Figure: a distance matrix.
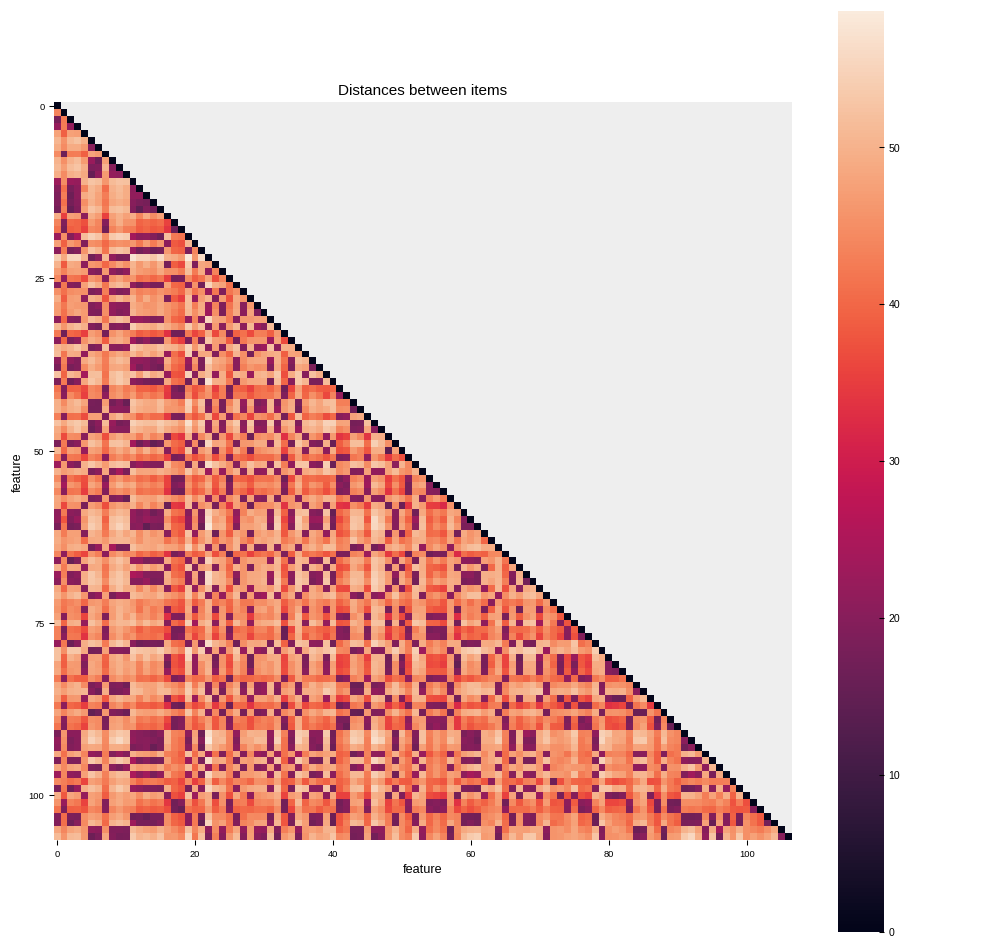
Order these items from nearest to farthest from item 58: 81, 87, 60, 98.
81, 87, 98, 60
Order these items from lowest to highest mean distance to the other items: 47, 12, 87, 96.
87, 12, 96, 47
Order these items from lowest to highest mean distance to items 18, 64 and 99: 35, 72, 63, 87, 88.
87, 88, 35, 72, 63
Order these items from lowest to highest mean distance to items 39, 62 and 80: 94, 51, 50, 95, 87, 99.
50, 87, 51, 94, 95, 99
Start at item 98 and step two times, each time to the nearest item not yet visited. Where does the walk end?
63
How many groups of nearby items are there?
5
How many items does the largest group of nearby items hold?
33
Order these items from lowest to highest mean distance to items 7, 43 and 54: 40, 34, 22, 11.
22, 34, 40, 11
